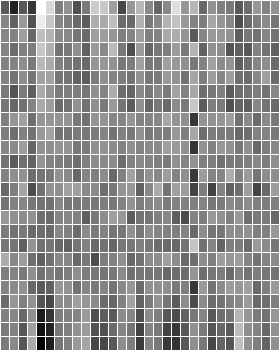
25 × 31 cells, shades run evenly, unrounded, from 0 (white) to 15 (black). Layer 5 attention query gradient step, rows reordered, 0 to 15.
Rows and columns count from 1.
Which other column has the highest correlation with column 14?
2
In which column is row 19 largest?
11
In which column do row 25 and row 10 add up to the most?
5
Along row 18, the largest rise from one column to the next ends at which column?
23
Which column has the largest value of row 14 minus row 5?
24
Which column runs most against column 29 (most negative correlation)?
18
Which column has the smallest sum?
20
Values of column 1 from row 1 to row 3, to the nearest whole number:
10 7 7
